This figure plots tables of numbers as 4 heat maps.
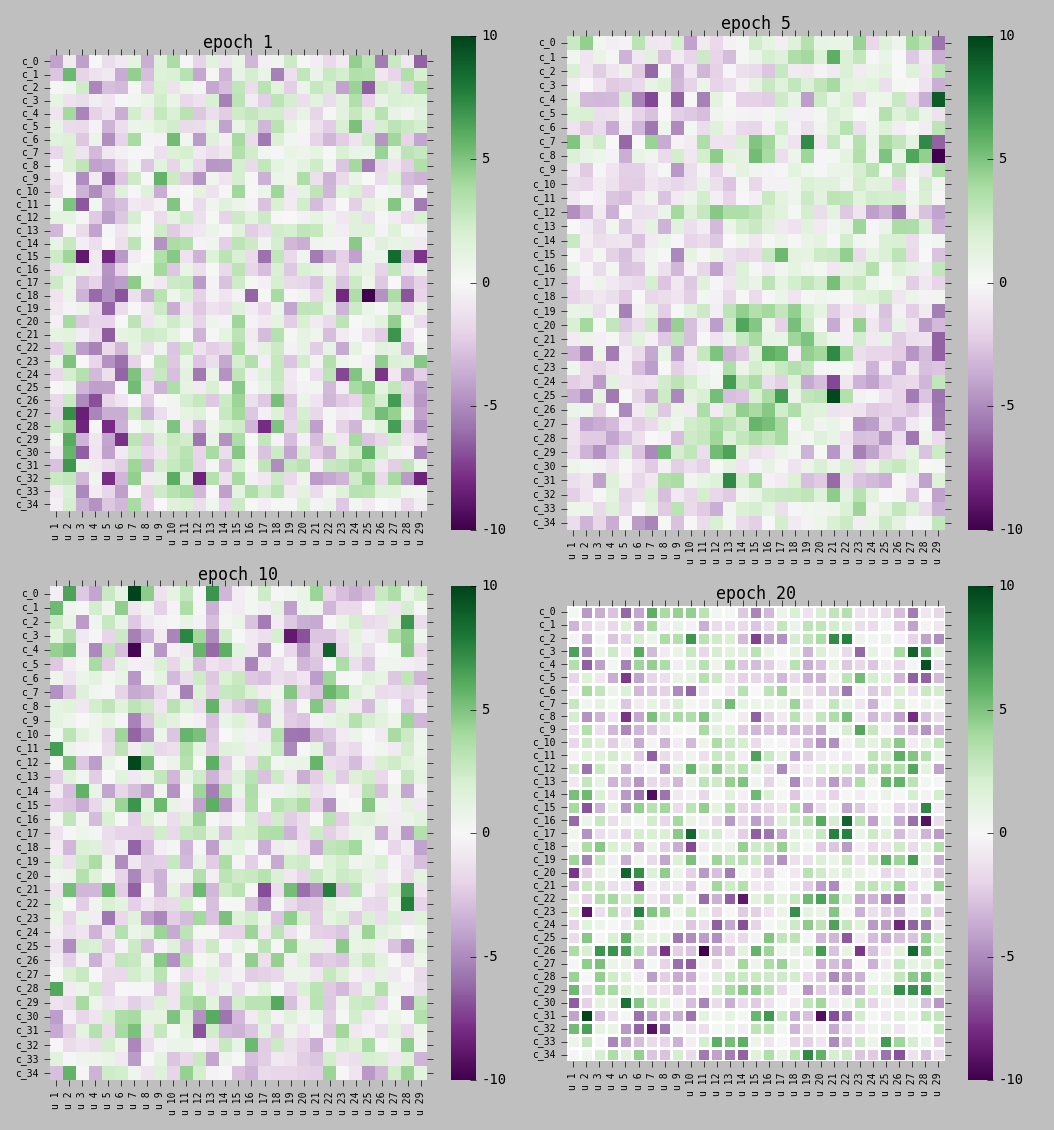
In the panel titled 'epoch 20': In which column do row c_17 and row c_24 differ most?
u 10
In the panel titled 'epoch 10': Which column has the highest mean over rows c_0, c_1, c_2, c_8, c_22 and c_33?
u 28
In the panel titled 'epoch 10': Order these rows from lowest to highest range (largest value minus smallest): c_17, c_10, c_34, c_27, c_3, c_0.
c_27, c_17, c_34, c_10, c_0, c_3
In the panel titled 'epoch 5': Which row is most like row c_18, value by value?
c_10
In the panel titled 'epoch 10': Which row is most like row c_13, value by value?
c_16
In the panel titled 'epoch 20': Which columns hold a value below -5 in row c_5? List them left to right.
u 5, u 27, u 28
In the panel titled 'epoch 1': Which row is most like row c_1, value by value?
c_31
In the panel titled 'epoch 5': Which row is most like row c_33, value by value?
c_13
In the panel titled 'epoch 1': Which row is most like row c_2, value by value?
c_8
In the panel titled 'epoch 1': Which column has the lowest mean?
u 5
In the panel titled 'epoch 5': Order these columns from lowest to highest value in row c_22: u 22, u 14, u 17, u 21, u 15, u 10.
u 14, u 10, u 15, u 22, u 17, u 21
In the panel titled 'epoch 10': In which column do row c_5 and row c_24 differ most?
u 16
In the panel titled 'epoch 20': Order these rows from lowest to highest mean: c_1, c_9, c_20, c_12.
c_9, c_1, c_20, c_12
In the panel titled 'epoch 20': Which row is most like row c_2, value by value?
c_17
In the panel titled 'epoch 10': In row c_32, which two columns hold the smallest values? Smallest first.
u 7, u 21
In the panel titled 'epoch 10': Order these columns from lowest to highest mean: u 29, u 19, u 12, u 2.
u 19, u 29, u 2, u 12
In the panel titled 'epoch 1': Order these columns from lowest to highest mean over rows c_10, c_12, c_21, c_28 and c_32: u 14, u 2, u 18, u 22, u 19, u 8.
u 22, u 19, u 14, u 8, u 2, u 18
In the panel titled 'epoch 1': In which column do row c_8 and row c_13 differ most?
u 25
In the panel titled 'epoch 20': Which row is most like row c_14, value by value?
c_32
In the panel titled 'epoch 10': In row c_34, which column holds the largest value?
u 2
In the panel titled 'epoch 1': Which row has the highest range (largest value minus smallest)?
c_15
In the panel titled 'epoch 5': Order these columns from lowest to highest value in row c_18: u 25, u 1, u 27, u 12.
u 1, u 12, u 27, u 25
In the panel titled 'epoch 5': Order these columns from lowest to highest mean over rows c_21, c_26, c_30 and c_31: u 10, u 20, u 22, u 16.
u 10, u 22, u 20, u 16
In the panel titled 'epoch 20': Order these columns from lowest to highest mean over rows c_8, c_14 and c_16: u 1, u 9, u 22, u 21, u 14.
u 14, u 1, u 21, u 9, u 22
